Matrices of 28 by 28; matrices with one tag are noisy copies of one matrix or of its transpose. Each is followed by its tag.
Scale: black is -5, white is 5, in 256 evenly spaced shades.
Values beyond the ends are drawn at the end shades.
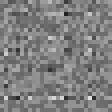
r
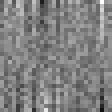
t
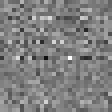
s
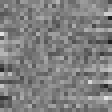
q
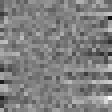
q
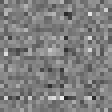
r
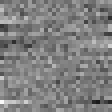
t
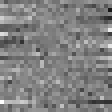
t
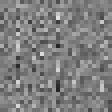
s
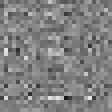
r
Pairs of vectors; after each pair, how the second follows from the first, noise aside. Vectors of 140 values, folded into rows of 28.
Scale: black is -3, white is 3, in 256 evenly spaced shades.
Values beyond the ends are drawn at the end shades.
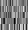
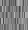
wrapped around, shrunk.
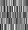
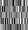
reversed, negated.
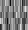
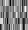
copied.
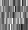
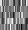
copied.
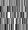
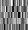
reversed, negated.
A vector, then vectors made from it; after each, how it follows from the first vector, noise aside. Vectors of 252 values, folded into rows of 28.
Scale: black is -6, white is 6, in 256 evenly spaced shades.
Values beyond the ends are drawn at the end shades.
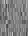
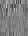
wrapped around, negated, partly zeroed.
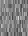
wrapped around.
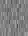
wrapped around, shrunk.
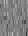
partly zeroed.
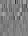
reversed, negated, partly zeroed.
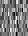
wrapped around, negated, scaled up.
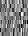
wrapped around, negated, scaled up.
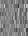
wrapped around.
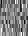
reversed, scaled up.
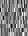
wrapped around, negated, scaled up.
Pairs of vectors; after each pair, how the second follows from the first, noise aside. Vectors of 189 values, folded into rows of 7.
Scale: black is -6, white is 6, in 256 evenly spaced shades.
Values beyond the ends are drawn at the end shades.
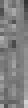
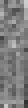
negated.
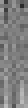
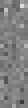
negated, partly zeroed.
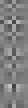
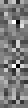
wrapped around, scaled up.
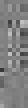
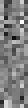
wrapped around, scaled up.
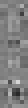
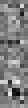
scaled up.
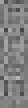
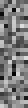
wrapped around, scaled up.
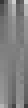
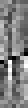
wrapped around, scaled up.
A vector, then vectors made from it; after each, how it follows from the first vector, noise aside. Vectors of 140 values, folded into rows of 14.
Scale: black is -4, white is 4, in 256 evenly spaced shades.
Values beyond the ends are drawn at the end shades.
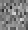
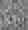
reversed, shrunk.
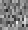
reversed, negated.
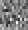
reversed, negated.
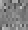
reversed, negated, partly zeroed.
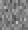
reversed, negated, shrunk.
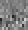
reversed, negated, partly zeroed.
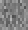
reversed, negated, shrunk.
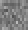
reversed, negated, shrunk.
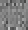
partly zeroed.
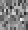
copied.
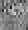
partly zeroed.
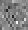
reversed, negated, partly zeroed.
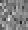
wrapped around, negated, partly zeroed.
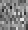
copied.
